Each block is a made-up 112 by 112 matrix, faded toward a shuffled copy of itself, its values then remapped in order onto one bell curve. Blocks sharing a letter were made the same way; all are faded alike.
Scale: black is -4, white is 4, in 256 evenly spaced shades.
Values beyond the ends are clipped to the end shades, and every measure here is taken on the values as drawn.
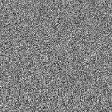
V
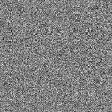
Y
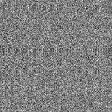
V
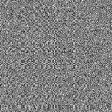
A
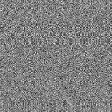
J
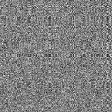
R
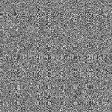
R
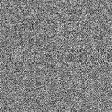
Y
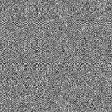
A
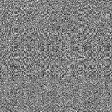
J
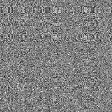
R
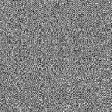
J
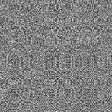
A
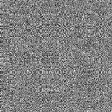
A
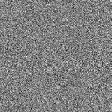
Y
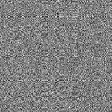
J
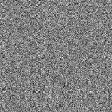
V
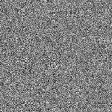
Y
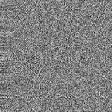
V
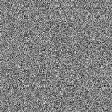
Y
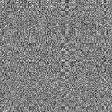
A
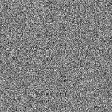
Y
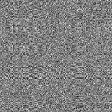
A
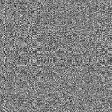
R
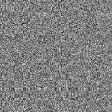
R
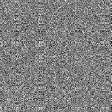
R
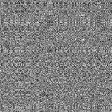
J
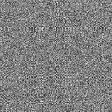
R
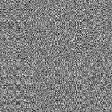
A
